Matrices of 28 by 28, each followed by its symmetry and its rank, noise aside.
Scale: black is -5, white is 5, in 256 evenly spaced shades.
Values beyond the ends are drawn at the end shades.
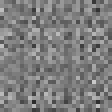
no symmetry, rank four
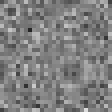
symmetric, rank four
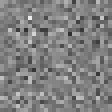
no symmetry, rank four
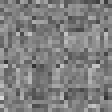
antisymmetric, rank four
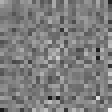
symmetric, rank four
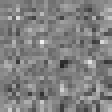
symmetric, rank three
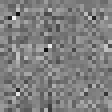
antisymmetric, rank four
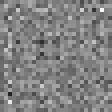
symmetric, rank five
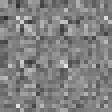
symmetric, rank four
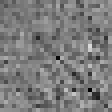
symmetric, rank four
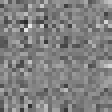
no symmetry, rank five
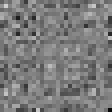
symmetric, rank three
